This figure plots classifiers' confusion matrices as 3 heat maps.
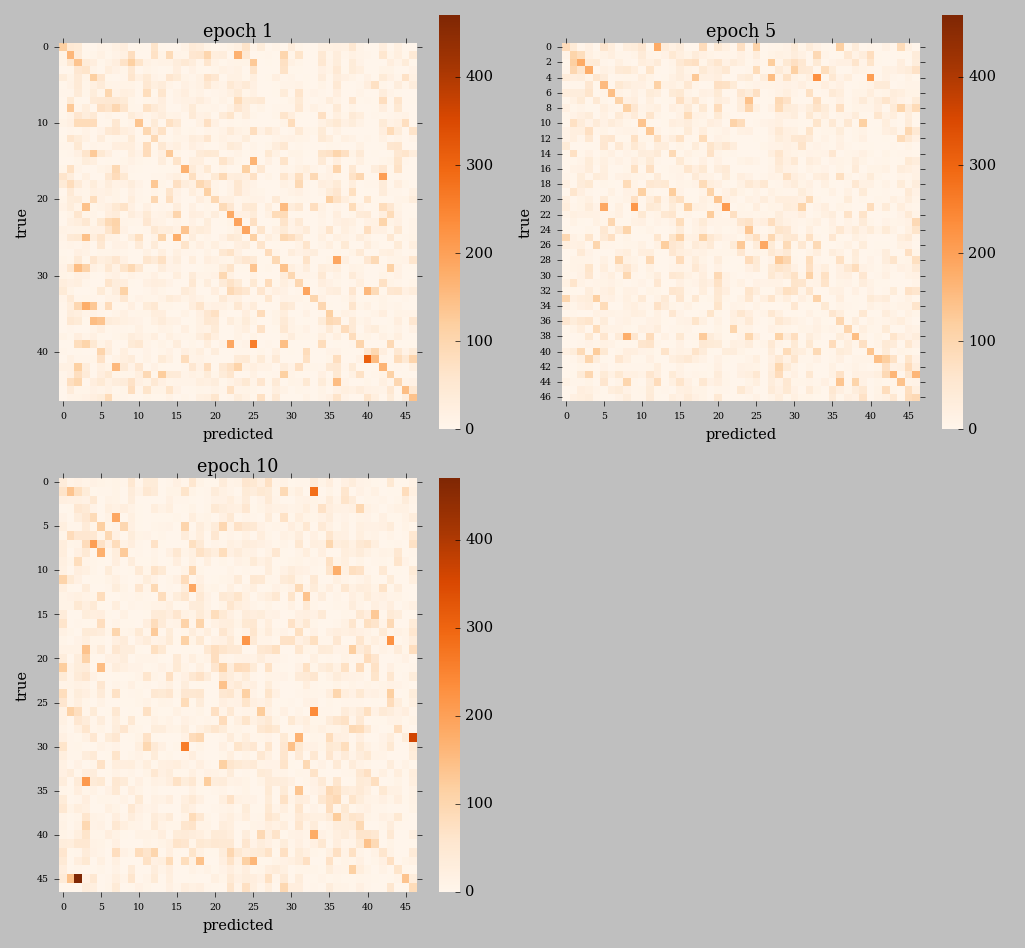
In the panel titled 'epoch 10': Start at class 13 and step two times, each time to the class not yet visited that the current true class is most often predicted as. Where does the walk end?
21
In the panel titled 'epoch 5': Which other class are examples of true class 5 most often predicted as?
12
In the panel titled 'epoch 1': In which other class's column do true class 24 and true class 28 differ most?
36
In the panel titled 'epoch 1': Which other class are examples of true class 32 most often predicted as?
40
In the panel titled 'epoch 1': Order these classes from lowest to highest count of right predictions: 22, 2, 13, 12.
13, 12, 2, 22
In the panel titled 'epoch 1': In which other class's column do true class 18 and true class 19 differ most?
12
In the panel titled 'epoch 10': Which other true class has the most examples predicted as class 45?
1
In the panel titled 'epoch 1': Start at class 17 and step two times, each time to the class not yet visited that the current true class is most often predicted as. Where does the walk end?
7
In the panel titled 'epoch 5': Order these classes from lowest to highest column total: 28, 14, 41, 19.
41, 19, 14, 28
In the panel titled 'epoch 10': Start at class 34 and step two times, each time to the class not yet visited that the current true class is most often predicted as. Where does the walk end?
39
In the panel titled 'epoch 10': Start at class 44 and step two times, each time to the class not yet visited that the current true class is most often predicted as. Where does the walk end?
36
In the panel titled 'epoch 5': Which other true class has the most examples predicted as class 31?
21
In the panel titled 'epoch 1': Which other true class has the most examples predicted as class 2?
29
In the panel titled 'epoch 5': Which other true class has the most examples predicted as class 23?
26
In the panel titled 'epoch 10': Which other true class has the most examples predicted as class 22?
42
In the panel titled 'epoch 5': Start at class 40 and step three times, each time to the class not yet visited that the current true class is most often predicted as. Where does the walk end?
0
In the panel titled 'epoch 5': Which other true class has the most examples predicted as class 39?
10
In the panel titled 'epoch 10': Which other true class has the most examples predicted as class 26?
40
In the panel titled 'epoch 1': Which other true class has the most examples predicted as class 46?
41
